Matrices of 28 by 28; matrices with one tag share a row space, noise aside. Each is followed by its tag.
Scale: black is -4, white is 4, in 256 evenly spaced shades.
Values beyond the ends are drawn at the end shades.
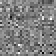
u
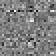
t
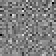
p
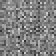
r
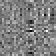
t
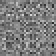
r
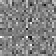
p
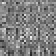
r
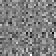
p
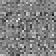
r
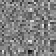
t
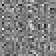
t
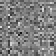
u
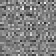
r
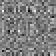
t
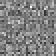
r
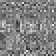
r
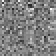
t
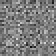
r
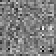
u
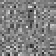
t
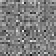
r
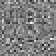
t
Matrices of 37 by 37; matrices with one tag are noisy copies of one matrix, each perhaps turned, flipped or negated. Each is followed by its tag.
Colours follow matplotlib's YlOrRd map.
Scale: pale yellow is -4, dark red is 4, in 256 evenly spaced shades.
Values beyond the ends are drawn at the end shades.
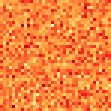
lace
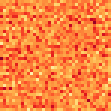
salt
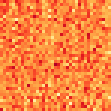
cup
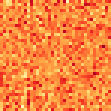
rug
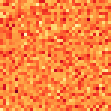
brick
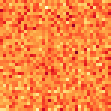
cup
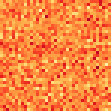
cup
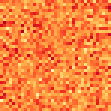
rug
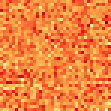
rug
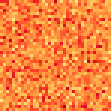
cup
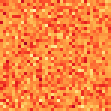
lace
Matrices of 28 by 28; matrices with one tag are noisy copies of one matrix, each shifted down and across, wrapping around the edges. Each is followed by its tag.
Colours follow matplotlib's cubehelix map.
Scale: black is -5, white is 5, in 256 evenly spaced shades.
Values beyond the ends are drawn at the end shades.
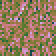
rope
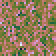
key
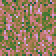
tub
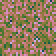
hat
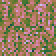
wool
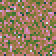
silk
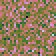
hat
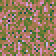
key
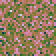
silk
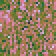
tub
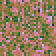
wool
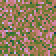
silk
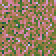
hat
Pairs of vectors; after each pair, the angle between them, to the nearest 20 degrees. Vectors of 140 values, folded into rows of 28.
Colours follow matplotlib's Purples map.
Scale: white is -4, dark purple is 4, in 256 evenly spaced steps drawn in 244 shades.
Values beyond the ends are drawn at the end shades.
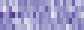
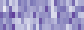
20 degrees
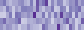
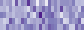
120 degrees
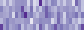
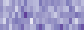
60 degrees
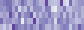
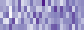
120 degrees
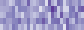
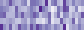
160 degrees
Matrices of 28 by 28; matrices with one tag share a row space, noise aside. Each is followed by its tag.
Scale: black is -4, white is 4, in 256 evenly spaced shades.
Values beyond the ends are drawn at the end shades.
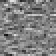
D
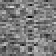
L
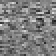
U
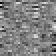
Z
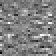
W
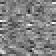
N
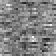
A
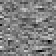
W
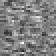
D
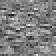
L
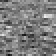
A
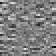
U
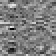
U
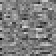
W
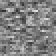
L
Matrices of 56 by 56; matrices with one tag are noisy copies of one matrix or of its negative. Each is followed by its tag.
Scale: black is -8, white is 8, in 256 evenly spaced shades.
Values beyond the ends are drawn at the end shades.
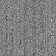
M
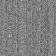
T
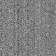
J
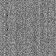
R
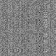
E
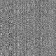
J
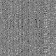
E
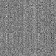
M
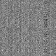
E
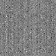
M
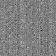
T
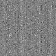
T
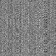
E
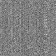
E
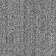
M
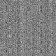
T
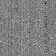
E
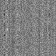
R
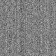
T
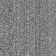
J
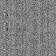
R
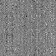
M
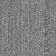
E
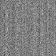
R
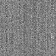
M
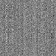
M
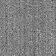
M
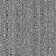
R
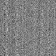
R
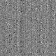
T
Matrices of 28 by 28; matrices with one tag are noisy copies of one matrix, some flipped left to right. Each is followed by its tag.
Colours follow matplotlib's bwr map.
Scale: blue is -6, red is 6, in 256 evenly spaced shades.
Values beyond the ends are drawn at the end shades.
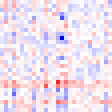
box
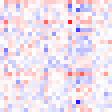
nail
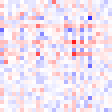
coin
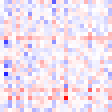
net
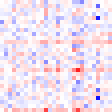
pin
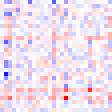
net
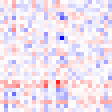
box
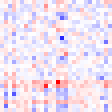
box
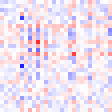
coin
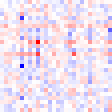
coin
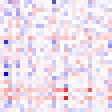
net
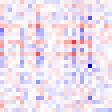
coin
